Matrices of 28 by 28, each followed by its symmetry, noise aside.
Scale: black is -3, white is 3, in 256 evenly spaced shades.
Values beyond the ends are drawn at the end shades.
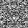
mirrored left to right.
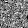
no symmetry.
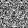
mirrored left to right.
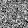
no symmetry.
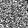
symmetric across the other diagonal.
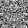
mirrored left to right.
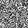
symmetric across the other diagonal.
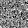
no symmetry.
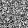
antisymmetric.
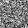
no symmetry.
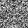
mirrored left to right.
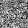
antisymmetric.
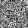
symmetric across the other diagonal.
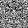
mirrored left to right.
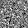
symmetric across the other diagonal.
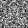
mirrored left to right.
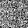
mirrored top to bottom.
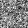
symmetric across the other diagonal.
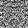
mirrored left to right.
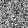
no symmetry.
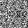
mirrored top to bottom.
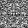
mirrored left to right.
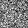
symmetric across the other diagonal.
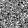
no symmetry.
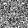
mirrored left to right.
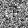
antisymmetric.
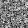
no symmetry.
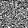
no symmetry.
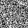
antisymmetric.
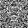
mirrored left to right.
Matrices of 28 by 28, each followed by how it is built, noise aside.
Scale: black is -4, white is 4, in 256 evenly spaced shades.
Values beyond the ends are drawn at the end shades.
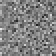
repeating rows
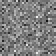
repeating rows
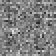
blocks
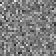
noise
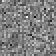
noise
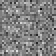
repeating rows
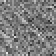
Toeplitz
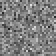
noise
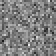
repeating rows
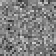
noise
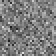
Toeplitz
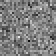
blocks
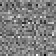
low rank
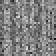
blocks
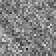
Toeplitz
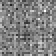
blocks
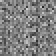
repeating rows
